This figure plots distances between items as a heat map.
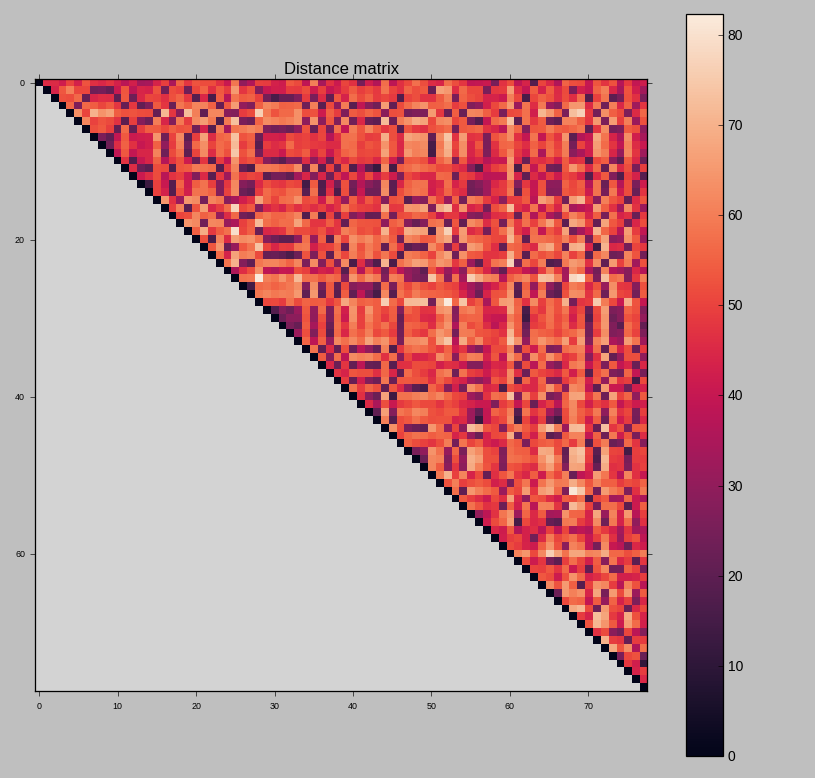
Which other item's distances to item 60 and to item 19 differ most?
16
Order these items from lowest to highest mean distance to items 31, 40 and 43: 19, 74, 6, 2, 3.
3, 74, 2, 6, 19
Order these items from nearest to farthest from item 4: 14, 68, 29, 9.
14, 29, 9, 68
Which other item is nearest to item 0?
63
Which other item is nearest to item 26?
27
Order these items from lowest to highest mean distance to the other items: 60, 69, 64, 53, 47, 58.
53, 58, 47, 64, 69, 60
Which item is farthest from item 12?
60
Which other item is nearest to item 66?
43
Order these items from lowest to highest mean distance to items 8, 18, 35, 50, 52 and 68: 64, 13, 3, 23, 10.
10, 13, 64, 3, 23
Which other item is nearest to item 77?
74
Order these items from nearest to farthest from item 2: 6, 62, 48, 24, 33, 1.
62, 6, 33, 24, 1, 48
